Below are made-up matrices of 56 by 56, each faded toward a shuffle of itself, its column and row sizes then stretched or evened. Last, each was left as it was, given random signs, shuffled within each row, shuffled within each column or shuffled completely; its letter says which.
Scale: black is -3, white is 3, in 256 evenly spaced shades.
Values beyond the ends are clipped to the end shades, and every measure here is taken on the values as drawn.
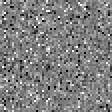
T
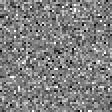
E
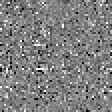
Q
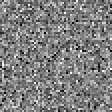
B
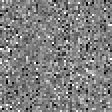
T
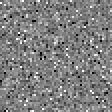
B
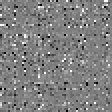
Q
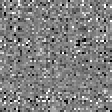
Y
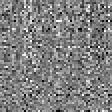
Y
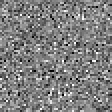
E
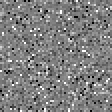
B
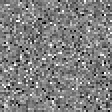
B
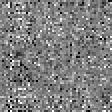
Y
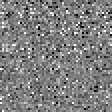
E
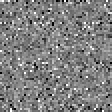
E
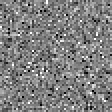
B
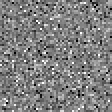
B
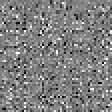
Y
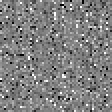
T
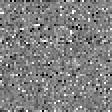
E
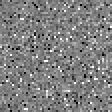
B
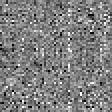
Y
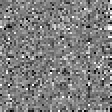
Q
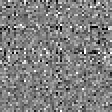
Y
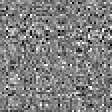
Y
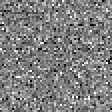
E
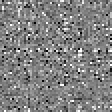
Q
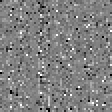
T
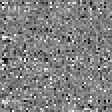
Q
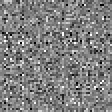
Q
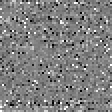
E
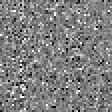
T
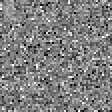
B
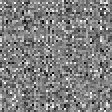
Y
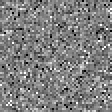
B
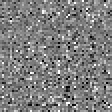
Q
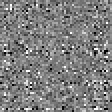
Q
